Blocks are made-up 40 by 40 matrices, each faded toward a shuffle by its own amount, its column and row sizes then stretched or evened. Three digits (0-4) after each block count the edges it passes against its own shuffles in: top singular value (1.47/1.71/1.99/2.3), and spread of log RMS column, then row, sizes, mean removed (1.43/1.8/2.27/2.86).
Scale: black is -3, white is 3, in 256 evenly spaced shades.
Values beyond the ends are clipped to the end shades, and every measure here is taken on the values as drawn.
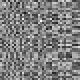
4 0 2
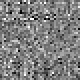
2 1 1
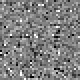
0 0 1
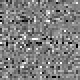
0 0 3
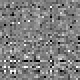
3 1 2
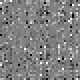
1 3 1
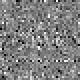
0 2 2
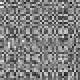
4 0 3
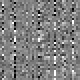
3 4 0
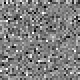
1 0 1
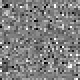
1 1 3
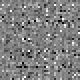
0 1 2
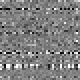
3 1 4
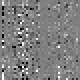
0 4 1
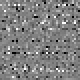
0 1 3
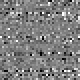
0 1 4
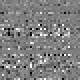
1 2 4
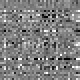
3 1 4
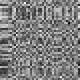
3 2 0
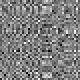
4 1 1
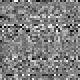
2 0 4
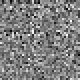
1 1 1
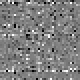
1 1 3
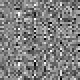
2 3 0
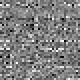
2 0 3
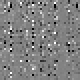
0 3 2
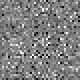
2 1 2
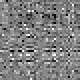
3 2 2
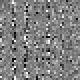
0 4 0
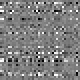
4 2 4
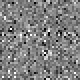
1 2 1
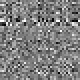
3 1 3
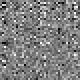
2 2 2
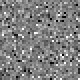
0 0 1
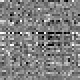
3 1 3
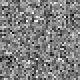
0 0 0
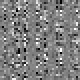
3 4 0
